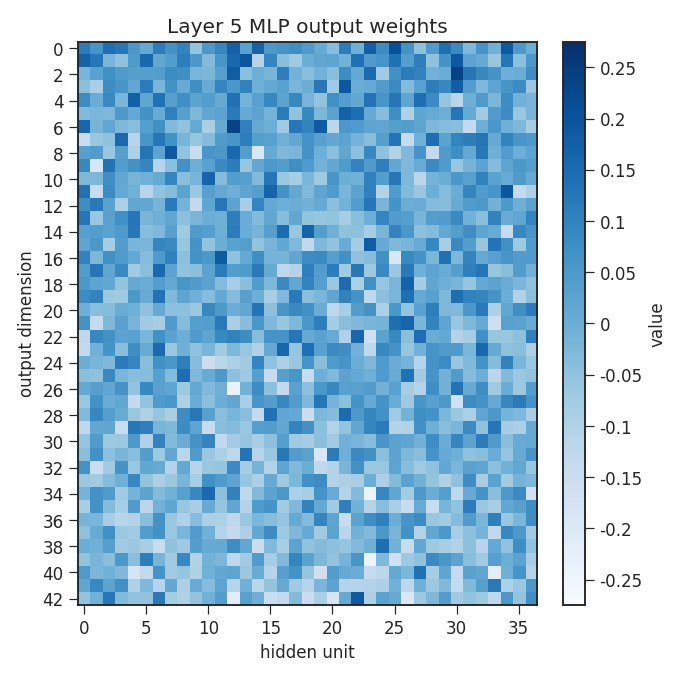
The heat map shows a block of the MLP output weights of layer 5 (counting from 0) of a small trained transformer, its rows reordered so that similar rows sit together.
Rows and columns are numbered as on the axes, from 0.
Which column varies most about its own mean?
12
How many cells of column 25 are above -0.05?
36
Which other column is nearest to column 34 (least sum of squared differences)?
29
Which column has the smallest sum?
20
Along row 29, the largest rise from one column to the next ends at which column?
4
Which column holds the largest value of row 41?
33
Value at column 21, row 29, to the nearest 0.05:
-0.05
